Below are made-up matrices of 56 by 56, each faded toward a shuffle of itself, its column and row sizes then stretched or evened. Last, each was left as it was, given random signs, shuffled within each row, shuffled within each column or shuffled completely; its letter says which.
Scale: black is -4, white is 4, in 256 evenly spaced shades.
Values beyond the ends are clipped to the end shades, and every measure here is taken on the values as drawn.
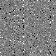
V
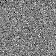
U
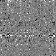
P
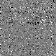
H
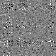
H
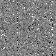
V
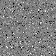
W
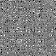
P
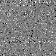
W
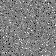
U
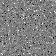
U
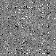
H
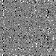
P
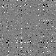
H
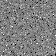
U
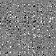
P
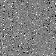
V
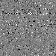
W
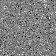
U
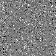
V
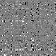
P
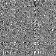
P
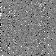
V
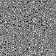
H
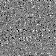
W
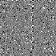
P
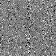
V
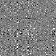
P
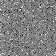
U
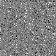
V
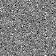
V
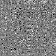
P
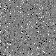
V
